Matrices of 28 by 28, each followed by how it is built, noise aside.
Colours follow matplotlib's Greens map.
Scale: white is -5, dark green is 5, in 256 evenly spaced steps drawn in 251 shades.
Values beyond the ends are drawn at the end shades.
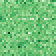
uneven rows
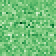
uneven rows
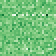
uneven rows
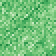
Hankel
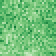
smooth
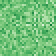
low rank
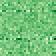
uneven rows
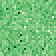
sparse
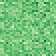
low rank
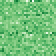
uneven rows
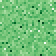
sparse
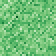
Hankel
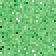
sparse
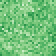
smooth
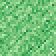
Hankel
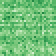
blocks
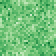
smooth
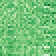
low rank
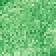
smooth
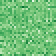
low rank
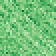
Toeplitz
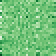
low rank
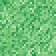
Hankel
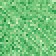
Toeplitz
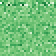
uneven rows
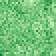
smooth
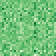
low rank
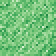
Hankel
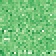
uneven rows
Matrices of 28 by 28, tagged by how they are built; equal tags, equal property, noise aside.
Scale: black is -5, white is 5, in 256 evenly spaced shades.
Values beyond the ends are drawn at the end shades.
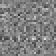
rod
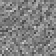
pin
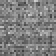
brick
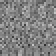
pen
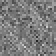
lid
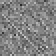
lid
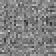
brick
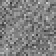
pin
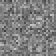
brick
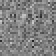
rod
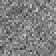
pin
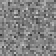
pen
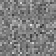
brick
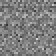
pen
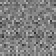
pen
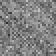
lid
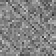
lid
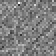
pin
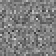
pen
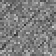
pin
